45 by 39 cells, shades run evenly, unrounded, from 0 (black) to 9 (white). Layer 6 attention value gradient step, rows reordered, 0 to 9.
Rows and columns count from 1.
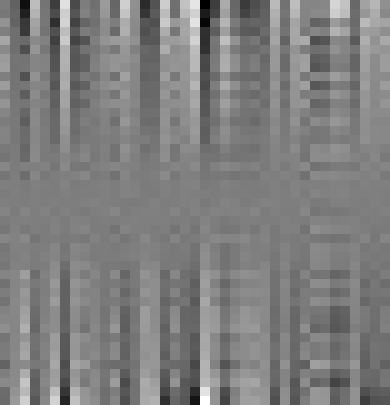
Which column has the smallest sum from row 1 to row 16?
21
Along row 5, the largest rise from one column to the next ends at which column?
7
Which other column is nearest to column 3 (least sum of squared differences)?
15
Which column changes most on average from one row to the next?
32
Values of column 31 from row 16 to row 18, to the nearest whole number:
4 4 4
